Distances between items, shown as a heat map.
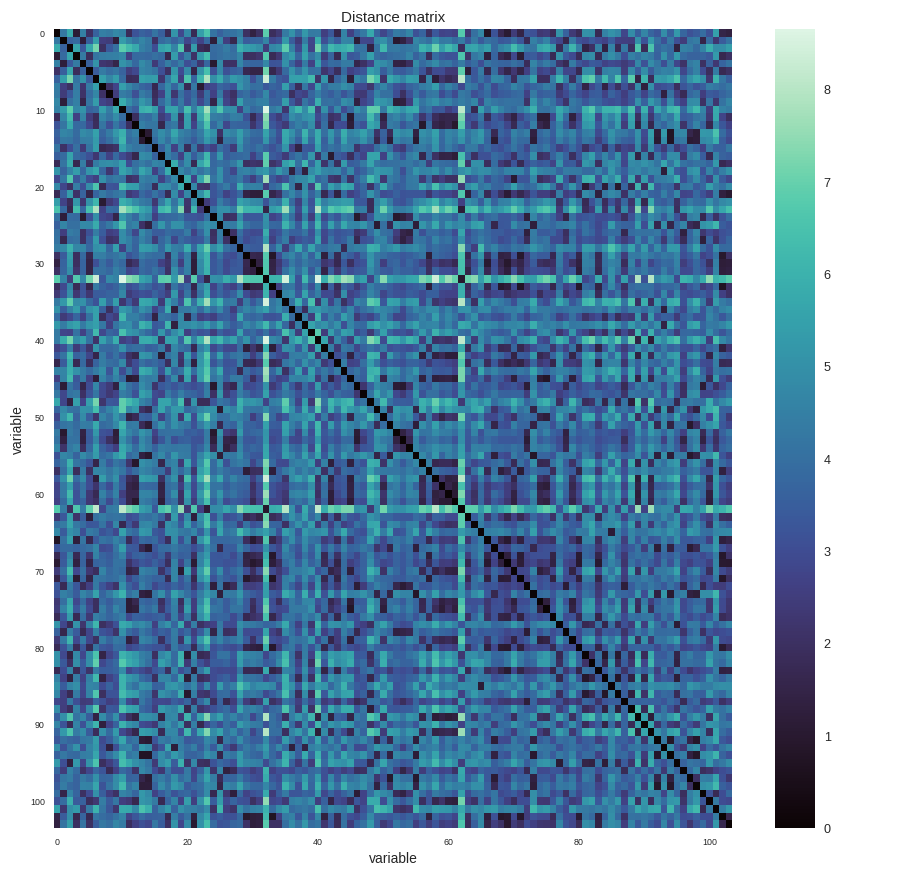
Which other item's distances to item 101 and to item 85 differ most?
65
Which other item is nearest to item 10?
64
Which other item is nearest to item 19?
70
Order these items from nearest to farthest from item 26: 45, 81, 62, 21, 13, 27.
27, 21, 45, 81, 13, 62
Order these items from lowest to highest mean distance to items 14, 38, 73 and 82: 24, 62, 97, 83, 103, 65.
97, 83, 103, 24, 62, 65
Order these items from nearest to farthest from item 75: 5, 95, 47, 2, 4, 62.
5, 47, 4, 95, 2, 62
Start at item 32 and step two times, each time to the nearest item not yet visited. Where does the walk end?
23
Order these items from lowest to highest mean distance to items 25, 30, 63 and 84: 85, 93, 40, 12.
12, 93, 85, 40
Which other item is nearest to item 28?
44
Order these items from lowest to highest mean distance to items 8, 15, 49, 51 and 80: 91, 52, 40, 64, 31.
31, 52, 64, 91, 40
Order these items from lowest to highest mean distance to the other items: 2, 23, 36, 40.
36, 2, 40, 23
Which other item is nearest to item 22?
7
